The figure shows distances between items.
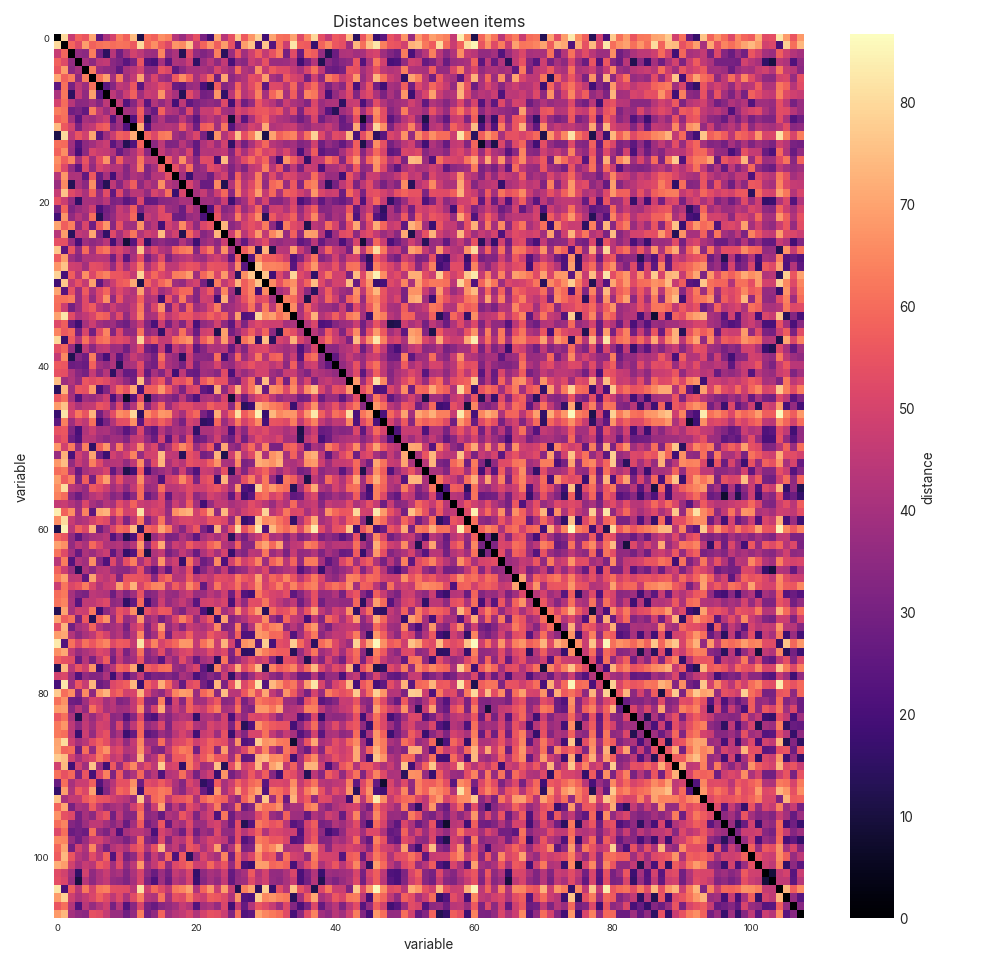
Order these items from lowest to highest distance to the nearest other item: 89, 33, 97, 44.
44, 89, 97, 33
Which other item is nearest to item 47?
91
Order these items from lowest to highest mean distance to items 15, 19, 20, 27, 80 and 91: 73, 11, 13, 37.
13, 11, 73, 37
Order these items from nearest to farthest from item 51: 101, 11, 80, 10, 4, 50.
4, 10, 101, 11, 50, 80
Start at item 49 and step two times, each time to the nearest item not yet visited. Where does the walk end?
48
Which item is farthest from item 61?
46
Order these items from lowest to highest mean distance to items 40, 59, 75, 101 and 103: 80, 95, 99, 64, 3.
3, 95, 99, 64, 80
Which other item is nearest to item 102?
103
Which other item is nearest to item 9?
40
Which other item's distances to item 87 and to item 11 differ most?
80
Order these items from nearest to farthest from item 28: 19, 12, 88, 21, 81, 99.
88, 99, 81, 21, 19, 12
